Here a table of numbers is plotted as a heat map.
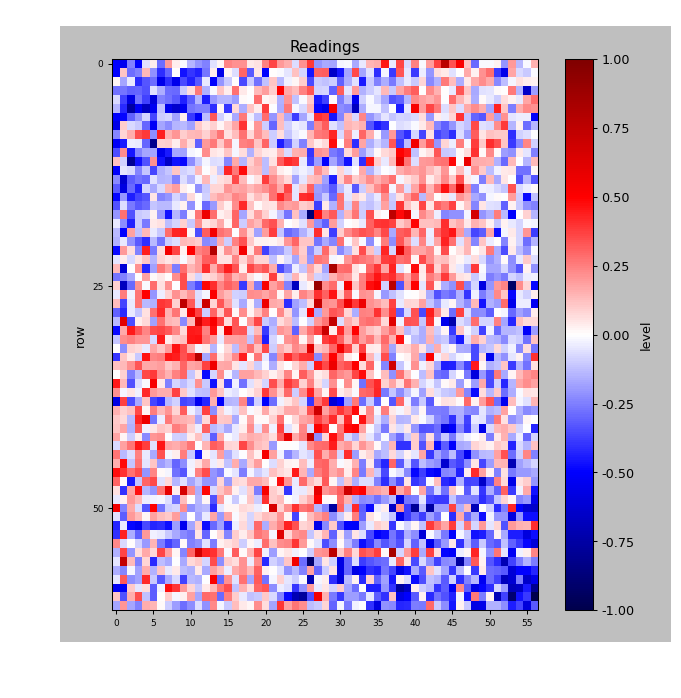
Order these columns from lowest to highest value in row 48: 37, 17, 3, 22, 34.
17, 22, 34, 3, 37
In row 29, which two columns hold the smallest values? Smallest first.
45, 44
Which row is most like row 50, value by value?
54
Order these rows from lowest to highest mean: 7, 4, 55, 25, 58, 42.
58, 4, 7, 42, 25, 55
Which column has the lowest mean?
53
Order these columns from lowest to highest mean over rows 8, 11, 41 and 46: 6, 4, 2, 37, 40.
40, 2, 4, 6, 37
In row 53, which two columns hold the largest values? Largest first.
22, 1
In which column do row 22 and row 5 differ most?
32
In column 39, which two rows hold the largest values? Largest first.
17, 10
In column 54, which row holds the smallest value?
59
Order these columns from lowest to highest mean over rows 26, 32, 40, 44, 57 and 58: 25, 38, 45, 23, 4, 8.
45, 38, 23, 25, 8, 4
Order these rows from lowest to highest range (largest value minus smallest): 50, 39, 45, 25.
39, 45, 50, 25
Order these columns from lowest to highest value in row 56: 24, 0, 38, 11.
0, 11, 38, 24
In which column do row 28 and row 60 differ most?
56
